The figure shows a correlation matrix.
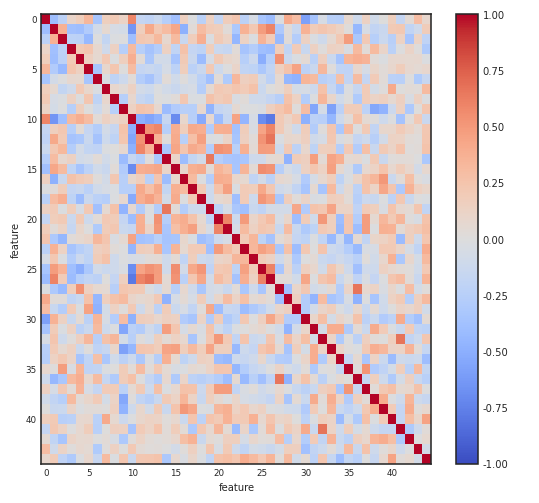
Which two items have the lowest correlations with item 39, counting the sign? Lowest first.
9, 30
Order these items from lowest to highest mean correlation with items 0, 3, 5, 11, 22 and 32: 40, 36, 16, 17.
17, 36, 40, 16
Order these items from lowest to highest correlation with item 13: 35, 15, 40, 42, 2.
42, 40, 35, 2, 15
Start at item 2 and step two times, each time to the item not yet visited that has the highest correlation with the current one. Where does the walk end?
37
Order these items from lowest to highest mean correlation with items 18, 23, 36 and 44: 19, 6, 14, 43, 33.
19, 14, 43, 33, 6
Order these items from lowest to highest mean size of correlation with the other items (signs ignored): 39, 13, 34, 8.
8, 39, 34, 13
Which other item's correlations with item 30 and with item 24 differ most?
41
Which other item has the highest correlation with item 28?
0
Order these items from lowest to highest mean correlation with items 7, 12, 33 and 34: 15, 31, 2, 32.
32, 2, 31, 15
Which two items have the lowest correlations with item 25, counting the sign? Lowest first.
10, 4
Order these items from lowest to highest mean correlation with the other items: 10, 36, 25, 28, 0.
10, 36, 0, 28, 25
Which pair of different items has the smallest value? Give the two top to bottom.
10, 26
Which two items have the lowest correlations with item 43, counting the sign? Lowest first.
30, 6
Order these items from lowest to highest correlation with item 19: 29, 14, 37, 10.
10, 37, 29, 14
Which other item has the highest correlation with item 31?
14
